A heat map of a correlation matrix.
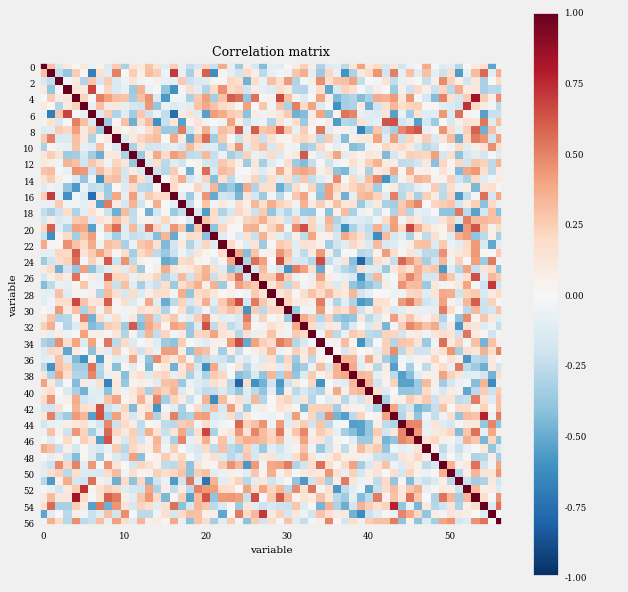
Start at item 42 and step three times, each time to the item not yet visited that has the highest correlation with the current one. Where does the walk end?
54
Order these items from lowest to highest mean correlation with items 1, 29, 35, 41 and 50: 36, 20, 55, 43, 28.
36, 55, 28, 43, 20
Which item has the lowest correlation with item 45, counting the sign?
39
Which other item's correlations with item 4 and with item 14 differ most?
7
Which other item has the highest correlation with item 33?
52
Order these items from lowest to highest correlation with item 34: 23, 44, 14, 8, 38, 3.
14, 38, 3, 44, 23, 8
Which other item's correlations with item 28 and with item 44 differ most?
38
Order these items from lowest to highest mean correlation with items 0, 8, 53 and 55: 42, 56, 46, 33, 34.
42, 33, 56, 34, 46
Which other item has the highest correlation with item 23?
4
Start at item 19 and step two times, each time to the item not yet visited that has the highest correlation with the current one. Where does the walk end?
5
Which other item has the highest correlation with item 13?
20
